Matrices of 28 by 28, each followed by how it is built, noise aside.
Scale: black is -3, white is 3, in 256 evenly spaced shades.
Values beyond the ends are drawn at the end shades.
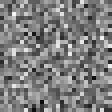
repeating rows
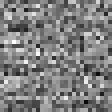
blocks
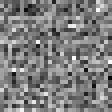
blocks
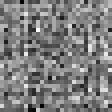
blocks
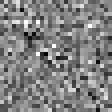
banded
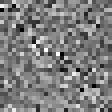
banded
